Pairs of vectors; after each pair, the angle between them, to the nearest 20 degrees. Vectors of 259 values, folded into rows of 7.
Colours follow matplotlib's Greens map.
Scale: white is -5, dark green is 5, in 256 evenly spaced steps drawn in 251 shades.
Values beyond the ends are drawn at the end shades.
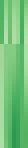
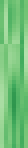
40 degrees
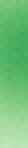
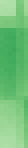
40 degrees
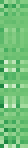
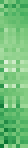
40 degrees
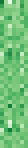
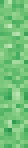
60 degrees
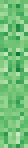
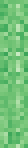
160 degrees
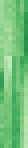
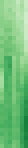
120 degrees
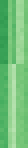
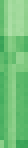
60 degrees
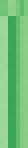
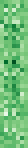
80 degrees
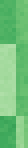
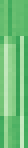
60 degrees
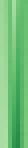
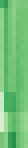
60 degrees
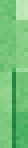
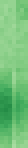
100 degrees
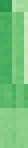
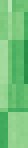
120 degrees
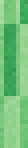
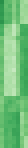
160 degrees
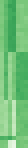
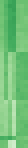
20 degrees
